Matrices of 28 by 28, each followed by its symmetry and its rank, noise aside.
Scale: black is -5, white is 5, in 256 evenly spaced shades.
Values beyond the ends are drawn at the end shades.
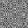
no symmetry, rank three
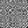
symmetric, rank three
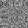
no symmetry, rank four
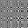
no symmetry, rank two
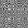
no symmetry, rank three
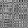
no symmetry, rank three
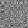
no symmetry, rank four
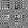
antisymmetric, rank two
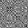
symmetric, rank three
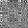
no symmetry, rank three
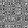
no symmetry, rank three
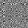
no symmetry, rank three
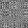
no symmetry, rank three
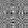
antisymmetric, rank two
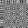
antisymmetric, rank two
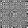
symmetric, rank three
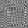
antisymmetric, rank two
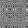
no symmetry, rank two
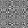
antisymmetric, rank two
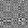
no symmetry, rank three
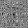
no symmetry, rank four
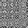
symmetric, rank three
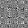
no symmetry, rank four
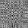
no symmetry, rank three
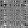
no symmetry, rank two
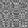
no symmetry, rank three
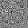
symmetric, rank three
